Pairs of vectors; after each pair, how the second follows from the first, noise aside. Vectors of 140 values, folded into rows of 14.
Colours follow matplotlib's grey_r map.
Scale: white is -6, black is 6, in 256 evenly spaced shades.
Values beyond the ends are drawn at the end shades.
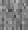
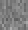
reversed, shrunk.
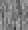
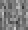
negated.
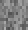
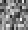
reversed, scaled up.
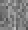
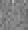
reversed, shrunk.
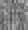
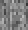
negated.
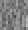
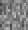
reversed, negated.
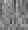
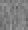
reversed, shrunk.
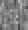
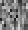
negated, scaled up.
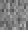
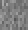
reversed, shrunk.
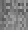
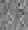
partly zeroed.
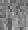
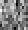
reversed, scaled up.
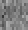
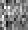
negated, scaled up.
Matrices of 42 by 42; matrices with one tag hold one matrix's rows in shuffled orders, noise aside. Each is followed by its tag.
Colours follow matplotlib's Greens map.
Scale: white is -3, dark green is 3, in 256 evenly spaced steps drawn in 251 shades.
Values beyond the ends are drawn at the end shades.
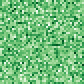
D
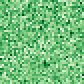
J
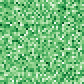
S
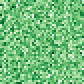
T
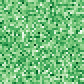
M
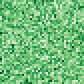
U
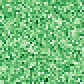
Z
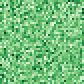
T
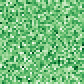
D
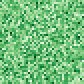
Z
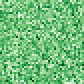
S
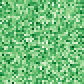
U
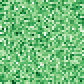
T
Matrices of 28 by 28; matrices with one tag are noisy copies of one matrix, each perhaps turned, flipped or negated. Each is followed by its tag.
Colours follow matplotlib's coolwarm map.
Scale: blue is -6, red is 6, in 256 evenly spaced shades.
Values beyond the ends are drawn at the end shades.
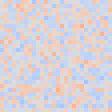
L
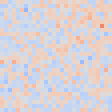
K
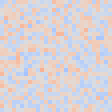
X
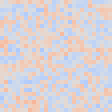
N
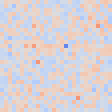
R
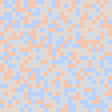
K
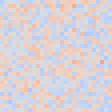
X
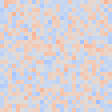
R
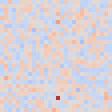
L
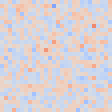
L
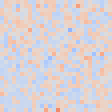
K
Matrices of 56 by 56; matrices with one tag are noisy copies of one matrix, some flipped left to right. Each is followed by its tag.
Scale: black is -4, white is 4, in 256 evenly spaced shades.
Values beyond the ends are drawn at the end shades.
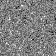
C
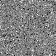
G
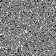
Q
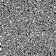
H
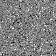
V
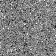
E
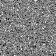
V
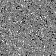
C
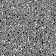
V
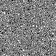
G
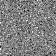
H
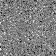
H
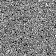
E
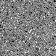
Q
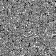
Q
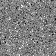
C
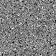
V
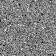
V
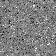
C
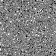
H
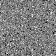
G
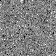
G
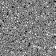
Q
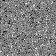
C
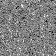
C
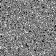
Q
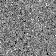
E
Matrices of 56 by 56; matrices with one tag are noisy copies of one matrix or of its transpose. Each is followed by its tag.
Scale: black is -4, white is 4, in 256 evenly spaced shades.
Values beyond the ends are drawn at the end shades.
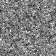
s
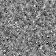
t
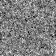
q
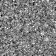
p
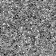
s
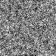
q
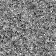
t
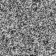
q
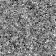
t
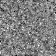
q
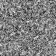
s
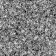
s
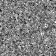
p
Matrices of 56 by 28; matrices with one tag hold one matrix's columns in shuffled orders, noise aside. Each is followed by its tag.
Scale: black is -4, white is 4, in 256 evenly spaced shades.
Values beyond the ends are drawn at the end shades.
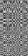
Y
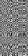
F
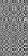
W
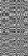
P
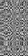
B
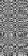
F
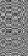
P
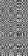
F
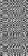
F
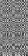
F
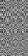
P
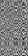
B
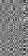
W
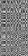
Y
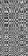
Y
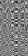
Y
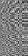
Y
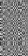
B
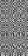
F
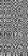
F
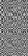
P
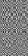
P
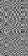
P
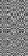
P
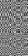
P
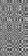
W
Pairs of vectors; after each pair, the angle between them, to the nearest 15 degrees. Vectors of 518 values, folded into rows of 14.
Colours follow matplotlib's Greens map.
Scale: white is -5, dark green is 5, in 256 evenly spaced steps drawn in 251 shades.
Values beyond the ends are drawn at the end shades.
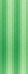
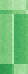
75 degrees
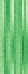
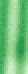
90 degrees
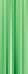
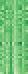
135 degrees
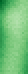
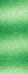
75 degrees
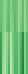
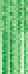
150 degrees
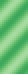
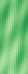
120 degrees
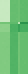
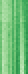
60 degrees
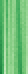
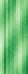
135 degrees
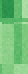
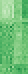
150 degrees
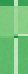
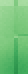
105 degrees
